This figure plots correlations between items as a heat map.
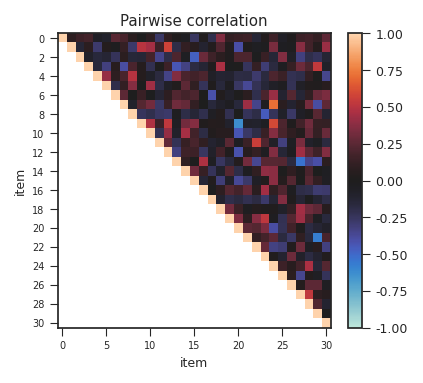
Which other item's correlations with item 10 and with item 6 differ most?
5
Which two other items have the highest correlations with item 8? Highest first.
4, 5
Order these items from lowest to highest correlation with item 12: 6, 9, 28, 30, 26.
26, 6, 28, 30, 9
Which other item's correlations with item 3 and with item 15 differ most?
18
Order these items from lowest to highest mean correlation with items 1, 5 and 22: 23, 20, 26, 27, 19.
20, 26, 23, 19, 27
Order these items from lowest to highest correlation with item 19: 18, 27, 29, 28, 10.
29, 10, 28, 18, 27
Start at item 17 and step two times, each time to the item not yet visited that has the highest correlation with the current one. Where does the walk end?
2
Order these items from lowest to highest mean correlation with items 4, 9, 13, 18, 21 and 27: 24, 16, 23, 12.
23, 12, 16, 24
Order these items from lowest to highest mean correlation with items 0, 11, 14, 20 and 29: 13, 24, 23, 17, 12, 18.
17, 13, 24, 12, 18, 23
